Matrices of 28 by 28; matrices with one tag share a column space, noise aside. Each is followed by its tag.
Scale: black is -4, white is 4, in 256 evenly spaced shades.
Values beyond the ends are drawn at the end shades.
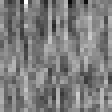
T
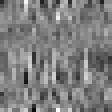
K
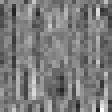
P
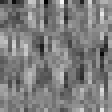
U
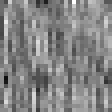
T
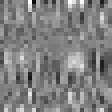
K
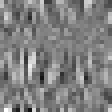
K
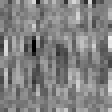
U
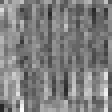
P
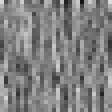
T
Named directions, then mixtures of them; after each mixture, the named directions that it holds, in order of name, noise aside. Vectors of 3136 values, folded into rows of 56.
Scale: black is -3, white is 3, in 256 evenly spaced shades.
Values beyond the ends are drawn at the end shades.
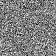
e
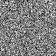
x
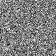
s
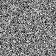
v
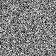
v.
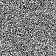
e.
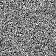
e.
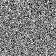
v, x.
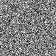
v.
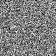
s, x.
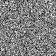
x.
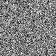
v, x.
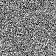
e.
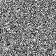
s.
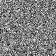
s.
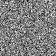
x.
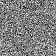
e.
